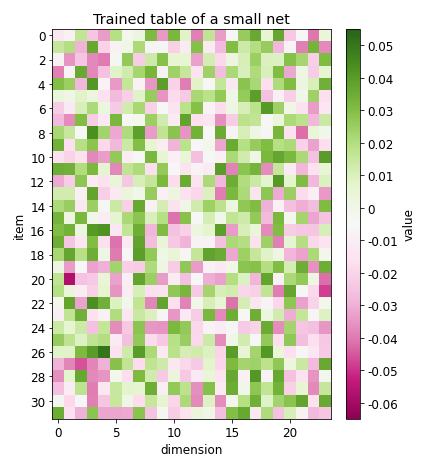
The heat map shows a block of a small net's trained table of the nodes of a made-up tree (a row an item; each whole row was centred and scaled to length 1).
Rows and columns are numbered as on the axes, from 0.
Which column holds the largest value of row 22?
3
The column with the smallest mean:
22
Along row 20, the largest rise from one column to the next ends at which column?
18
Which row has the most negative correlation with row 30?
8
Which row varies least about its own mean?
6
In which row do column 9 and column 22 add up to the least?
0
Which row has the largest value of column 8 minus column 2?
27
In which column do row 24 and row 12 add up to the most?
11
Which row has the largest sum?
26
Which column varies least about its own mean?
16
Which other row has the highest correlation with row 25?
24
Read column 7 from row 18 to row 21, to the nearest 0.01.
0.04 -0.02 0.04 0.01
